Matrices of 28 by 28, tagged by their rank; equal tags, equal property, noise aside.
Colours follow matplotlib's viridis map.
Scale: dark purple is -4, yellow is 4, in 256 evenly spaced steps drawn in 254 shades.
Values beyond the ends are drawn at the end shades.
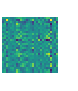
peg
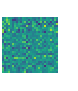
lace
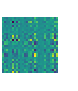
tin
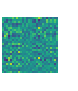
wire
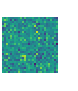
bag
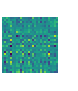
peg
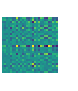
tin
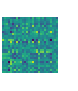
wire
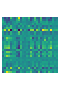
tin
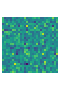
lace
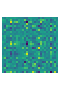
peg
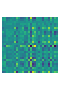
tin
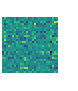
lace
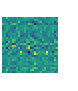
wire
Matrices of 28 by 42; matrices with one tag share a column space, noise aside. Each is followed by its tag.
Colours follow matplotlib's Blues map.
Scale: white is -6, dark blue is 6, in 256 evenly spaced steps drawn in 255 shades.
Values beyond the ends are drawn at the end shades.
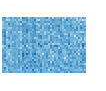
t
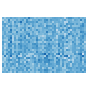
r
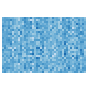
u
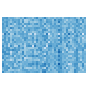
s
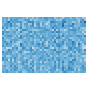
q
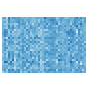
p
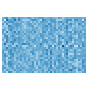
t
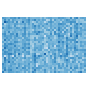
r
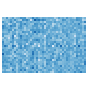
t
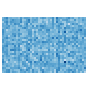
p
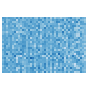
r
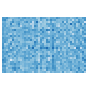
q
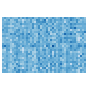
s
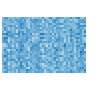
s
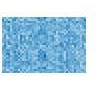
t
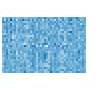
t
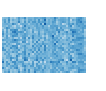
p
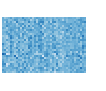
r
